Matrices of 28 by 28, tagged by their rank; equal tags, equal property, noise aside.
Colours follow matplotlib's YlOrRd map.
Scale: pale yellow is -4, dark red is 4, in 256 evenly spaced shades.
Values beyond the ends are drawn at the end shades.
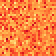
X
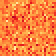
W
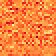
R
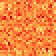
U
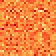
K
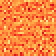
X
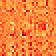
W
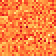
X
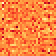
W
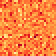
W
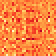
K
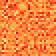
U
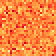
U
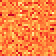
R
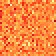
U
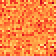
X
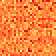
W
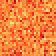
X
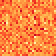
W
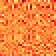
K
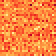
R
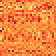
K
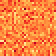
W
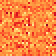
W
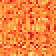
R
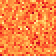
X
